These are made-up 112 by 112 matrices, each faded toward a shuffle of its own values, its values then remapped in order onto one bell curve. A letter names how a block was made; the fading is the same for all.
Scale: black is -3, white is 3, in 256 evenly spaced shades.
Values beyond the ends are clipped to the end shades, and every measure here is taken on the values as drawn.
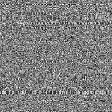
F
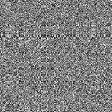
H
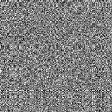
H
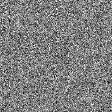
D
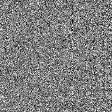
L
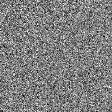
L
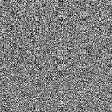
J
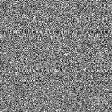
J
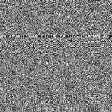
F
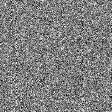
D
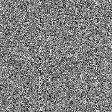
L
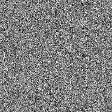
D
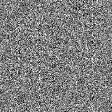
L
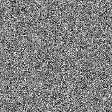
D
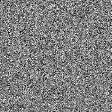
D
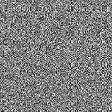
J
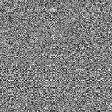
H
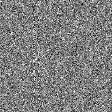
L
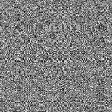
H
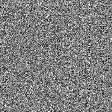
L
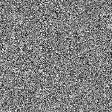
L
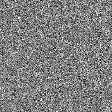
D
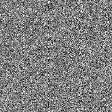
L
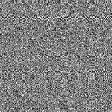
F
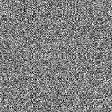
J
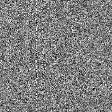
D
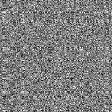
F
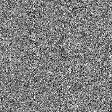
D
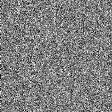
D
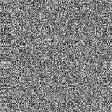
J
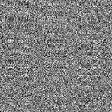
J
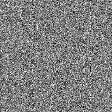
D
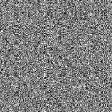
J
